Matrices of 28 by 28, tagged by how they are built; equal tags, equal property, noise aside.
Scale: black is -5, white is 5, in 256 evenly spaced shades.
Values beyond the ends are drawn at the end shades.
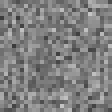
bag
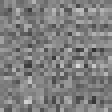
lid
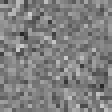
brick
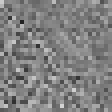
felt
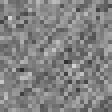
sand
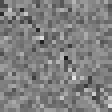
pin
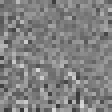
felt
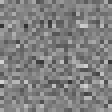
lid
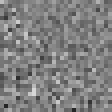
felt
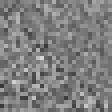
felt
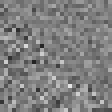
felt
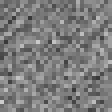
sand
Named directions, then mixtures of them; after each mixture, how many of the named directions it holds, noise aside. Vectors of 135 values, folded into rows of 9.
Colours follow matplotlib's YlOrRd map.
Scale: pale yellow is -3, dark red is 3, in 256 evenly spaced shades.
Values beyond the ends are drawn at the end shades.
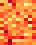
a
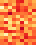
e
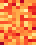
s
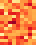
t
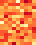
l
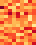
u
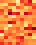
four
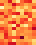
three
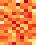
four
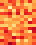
four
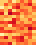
two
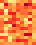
three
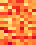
two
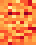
four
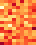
four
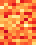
four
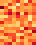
one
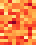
one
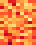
two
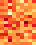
four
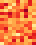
three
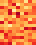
four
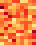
three
